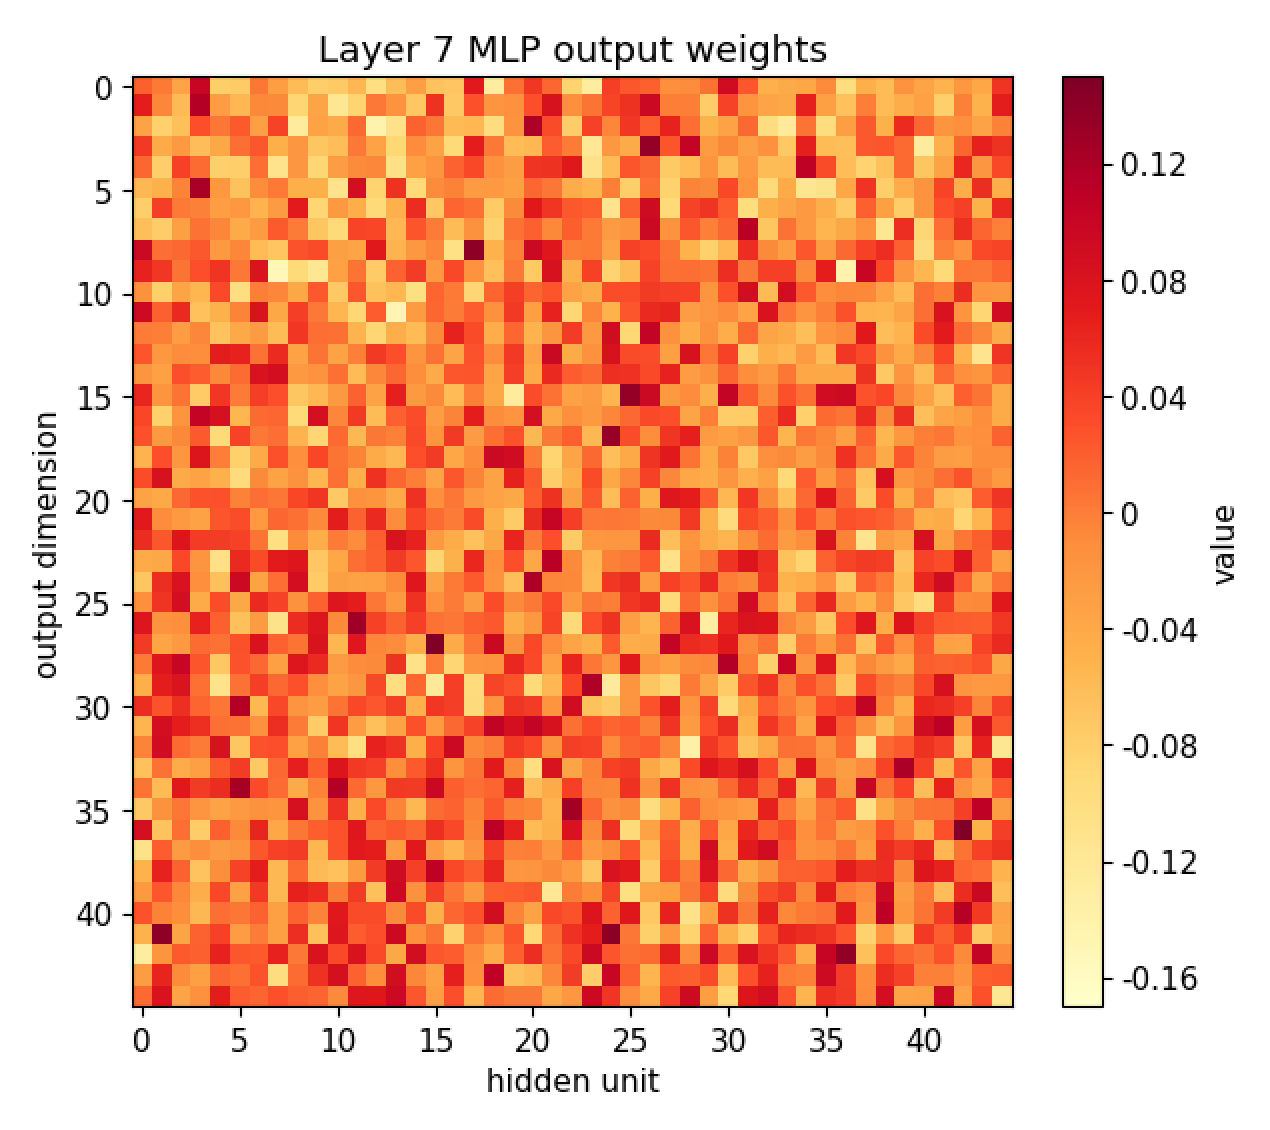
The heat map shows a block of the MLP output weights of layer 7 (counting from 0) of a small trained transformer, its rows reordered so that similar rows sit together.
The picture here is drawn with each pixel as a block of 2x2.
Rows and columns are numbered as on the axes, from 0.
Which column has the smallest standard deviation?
6
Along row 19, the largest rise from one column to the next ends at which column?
38
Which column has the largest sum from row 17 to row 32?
2
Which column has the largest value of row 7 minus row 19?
31
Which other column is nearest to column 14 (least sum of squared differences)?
32
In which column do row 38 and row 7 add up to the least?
10
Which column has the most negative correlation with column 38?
3
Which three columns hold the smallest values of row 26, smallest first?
29, 7, 22
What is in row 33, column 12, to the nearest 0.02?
0.04
